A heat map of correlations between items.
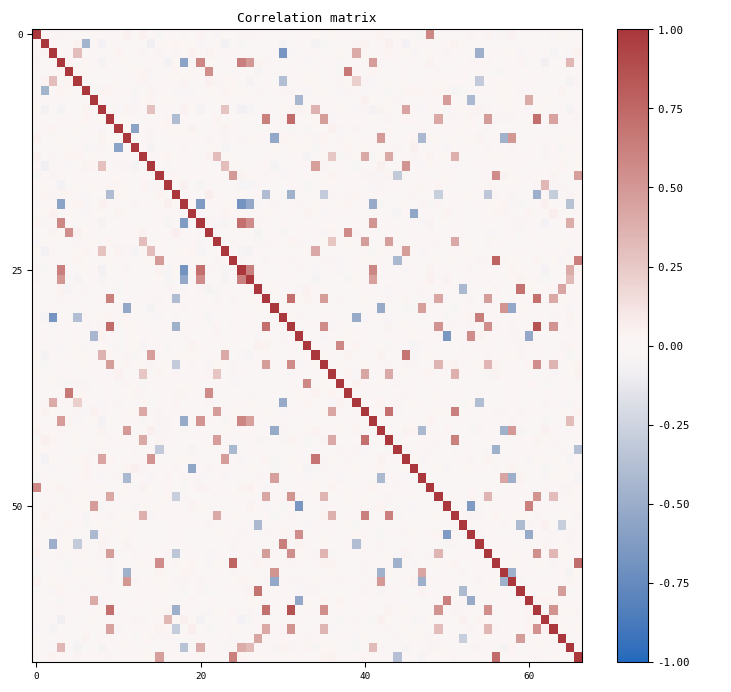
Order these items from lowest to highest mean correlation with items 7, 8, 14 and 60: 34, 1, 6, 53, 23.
53, 1, 6, 23, 34
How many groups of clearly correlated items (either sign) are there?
16
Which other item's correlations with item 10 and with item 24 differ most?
56
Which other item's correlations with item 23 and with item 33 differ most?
37
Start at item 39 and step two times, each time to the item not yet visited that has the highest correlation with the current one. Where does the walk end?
5
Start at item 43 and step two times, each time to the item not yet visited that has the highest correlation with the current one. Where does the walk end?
51
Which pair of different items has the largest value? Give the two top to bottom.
31, 61
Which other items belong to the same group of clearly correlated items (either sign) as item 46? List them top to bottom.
19
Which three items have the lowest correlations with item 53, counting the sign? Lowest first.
50, 60, 7
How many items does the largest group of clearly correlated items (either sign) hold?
9
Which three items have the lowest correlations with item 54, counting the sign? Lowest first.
2, 39, 5
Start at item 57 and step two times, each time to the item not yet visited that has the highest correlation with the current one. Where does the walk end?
47
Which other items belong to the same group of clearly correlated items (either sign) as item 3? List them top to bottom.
18, 20, 25, 26, 41, 65
